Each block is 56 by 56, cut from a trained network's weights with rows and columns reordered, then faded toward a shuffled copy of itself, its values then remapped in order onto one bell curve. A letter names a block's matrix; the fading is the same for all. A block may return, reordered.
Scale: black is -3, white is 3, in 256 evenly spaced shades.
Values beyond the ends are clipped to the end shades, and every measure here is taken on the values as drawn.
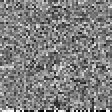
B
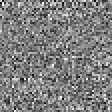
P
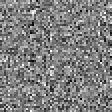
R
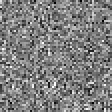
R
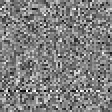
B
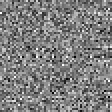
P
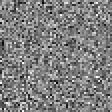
R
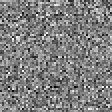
P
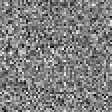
R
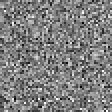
P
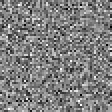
R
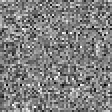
P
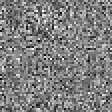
R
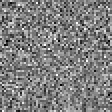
R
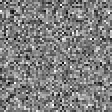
P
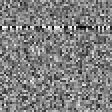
B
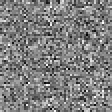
R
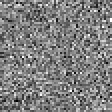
P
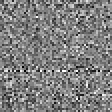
B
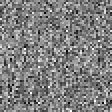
P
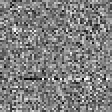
B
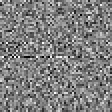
B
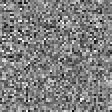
R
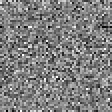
P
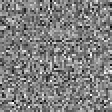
R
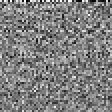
B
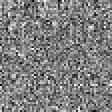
P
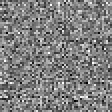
P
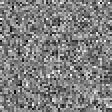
P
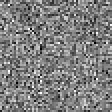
R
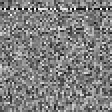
B
